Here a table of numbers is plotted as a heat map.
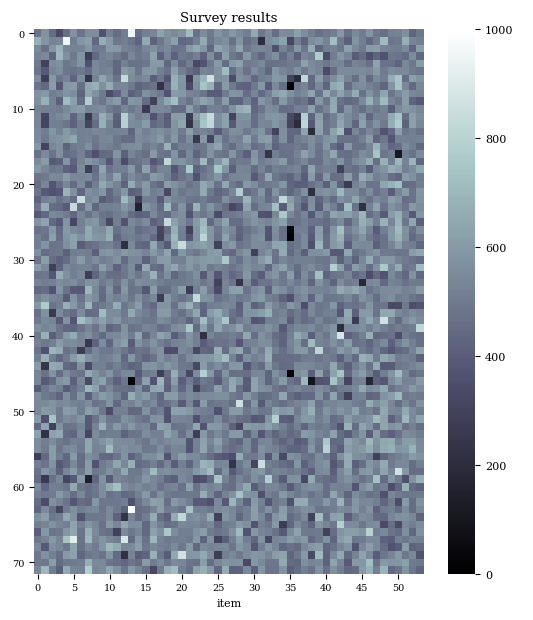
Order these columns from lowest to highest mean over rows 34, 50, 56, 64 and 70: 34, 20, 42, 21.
21, 34, 42, 20
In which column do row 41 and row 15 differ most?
7
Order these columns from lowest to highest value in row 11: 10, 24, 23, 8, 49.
8, 10, 49, 23, 24
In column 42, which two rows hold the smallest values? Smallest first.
39, 18
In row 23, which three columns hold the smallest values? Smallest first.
14, 45, 27
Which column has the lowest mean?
35
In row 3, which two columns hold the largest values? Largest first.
39, 3
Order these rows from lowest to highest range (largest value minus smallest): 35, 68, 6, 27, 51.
68, 51, 35, 6, 27
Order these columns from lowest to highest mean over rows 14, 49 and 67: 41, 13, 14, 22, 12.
22, 13, 41, 14, 12
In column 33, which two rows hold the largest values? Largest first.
51, 23
